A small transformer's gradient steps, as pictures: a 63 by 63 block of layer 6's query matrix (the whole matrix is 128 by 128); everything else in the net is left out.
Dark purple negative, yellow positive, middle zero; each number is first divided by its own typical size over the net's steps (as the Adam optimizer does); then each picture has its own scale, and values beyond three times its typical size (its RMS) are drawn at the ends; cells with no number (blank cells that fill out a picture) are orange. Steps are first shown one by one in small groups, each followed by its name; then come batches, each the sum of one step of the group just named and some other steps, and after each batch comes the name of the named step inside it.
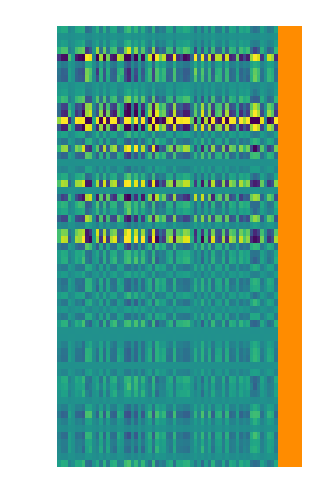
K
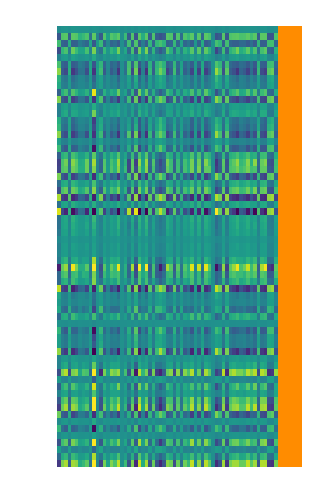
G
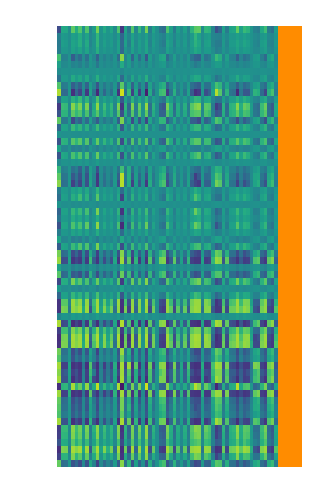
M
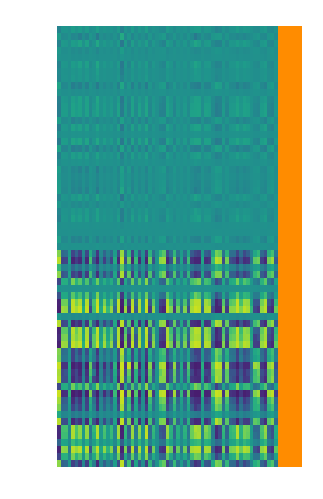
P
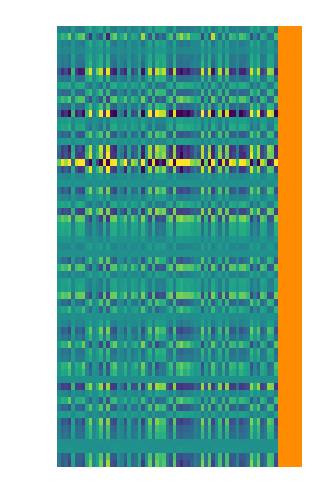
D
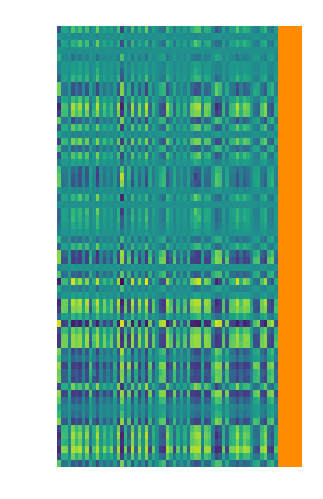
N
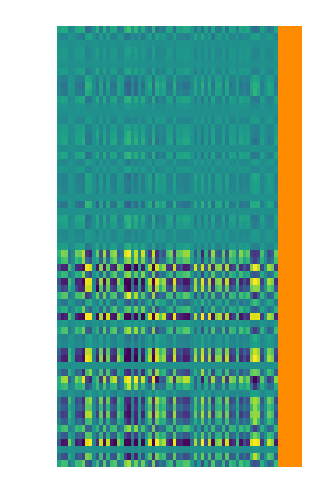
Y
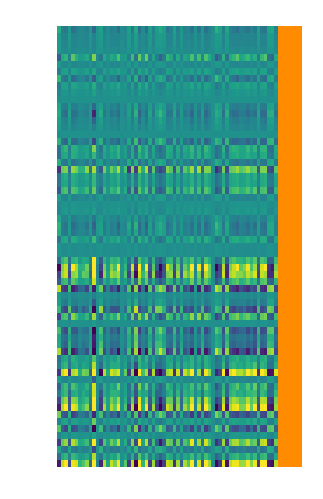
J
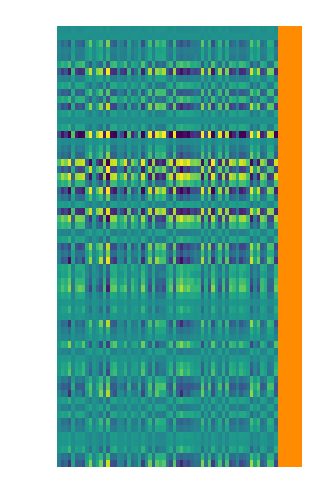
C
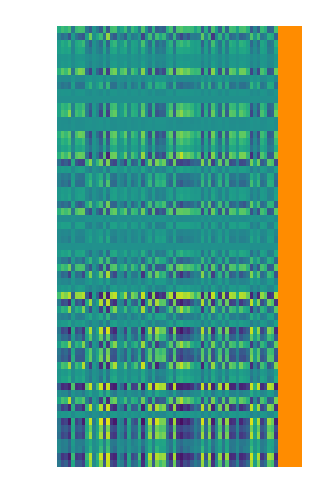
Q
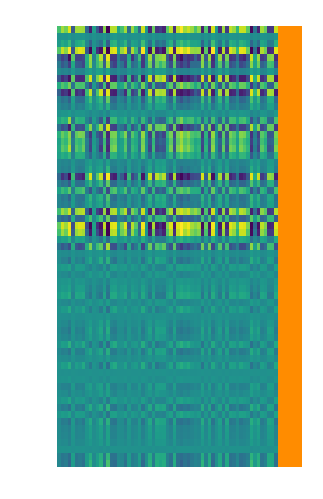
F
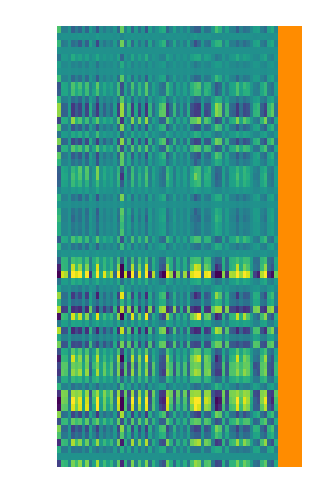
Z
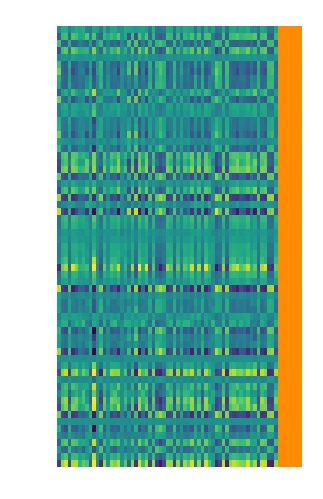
G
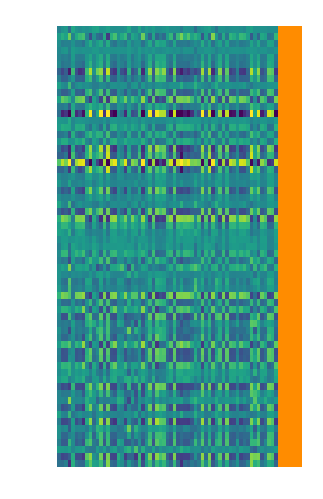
D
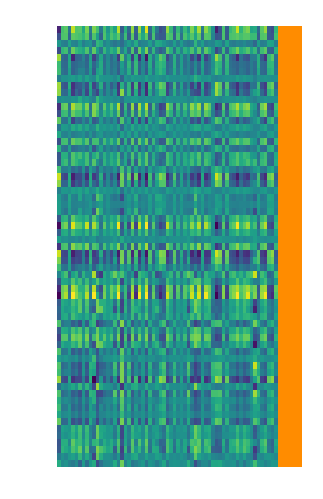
M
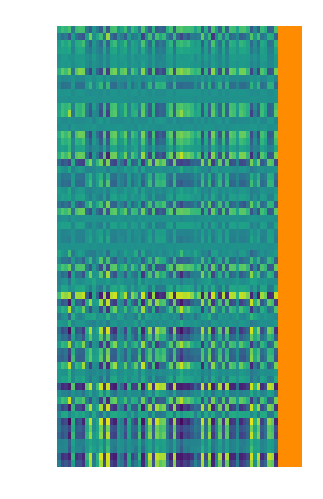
Q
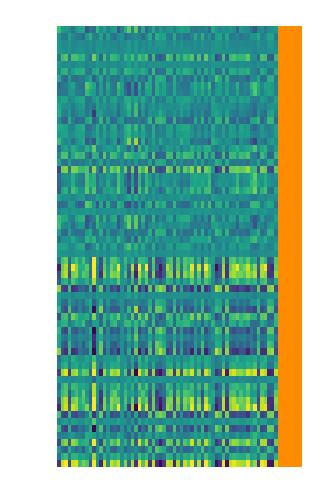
J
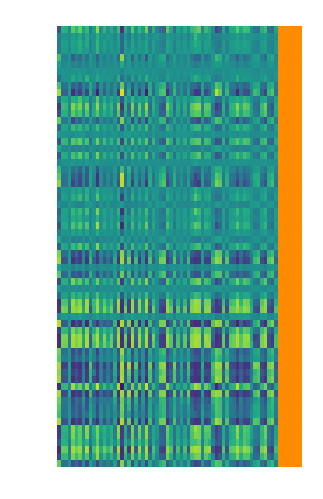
M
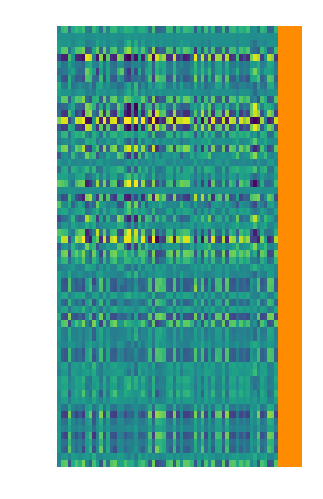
K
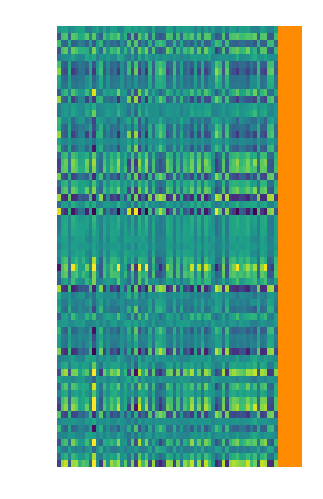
G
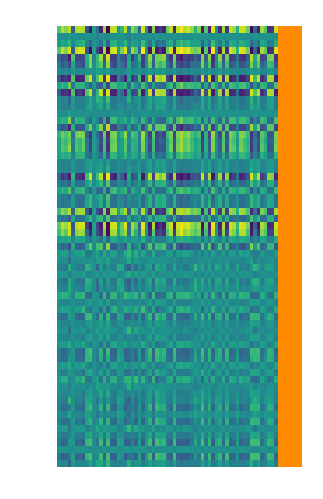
F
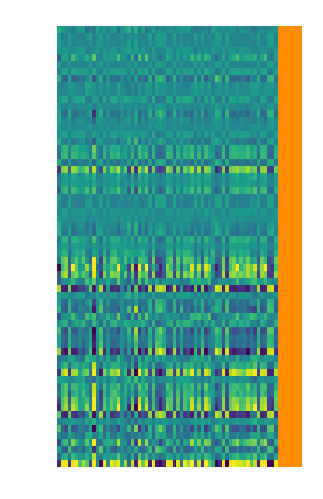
J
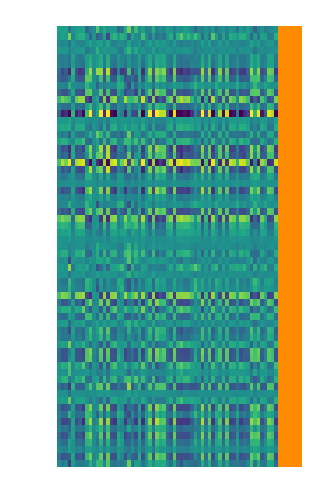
D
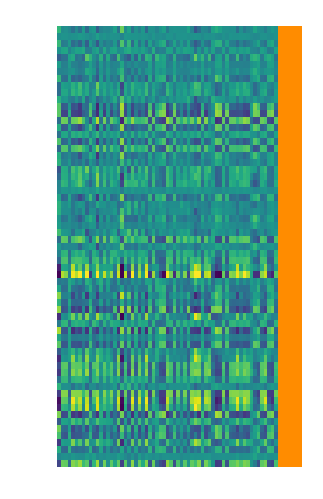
Z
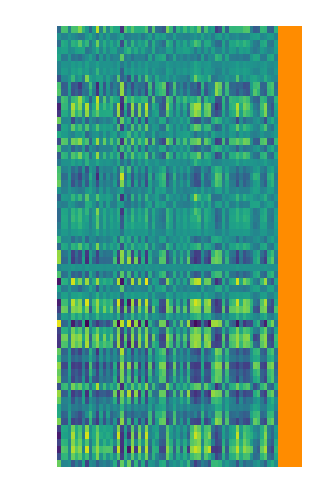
N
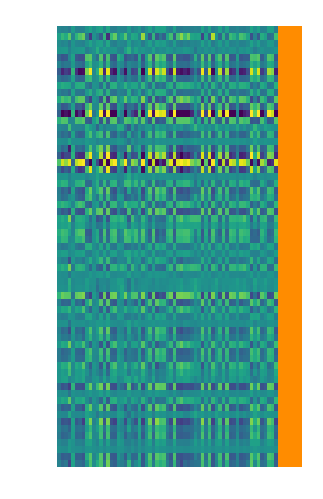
D
